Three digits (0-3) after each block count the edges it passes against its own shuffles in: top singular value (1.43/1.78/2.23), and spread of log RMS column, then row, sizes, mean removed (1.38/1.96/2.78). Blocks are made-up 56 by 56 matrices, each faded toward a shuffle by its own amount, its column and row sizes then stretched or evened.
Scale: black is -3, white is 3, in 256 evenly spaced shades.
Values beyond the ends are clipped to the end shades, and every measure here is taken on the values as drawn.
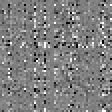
1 3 2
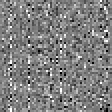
2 3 0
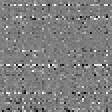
2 1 3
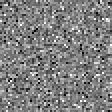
0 0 0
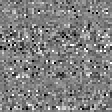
1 0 3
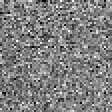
1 0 1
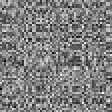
3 1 1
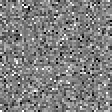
1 0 0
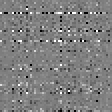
2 2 3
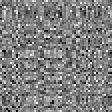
3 1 1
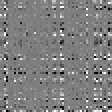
3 3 3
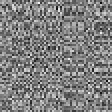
3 1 1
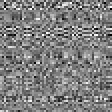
3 0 3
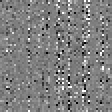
0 3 0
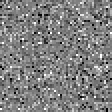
0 1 1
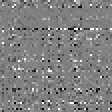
1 2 3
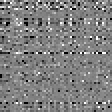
3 1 3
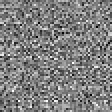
2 0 1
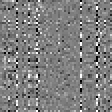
3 3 1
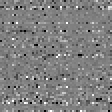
0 1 3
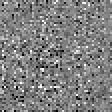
0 2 1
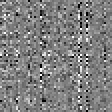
2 3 1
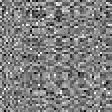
3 0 1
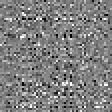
3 2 2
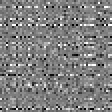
3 1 3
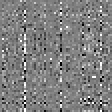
3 3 1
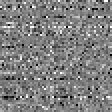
2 0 3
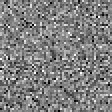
2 0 1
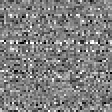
2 0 3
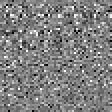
2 1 2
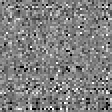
2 1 2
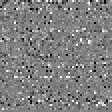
0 1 3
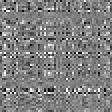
3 2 3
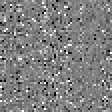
1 2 0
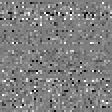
0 1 3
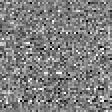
1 0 2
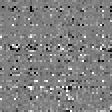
1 2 3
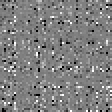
0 3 2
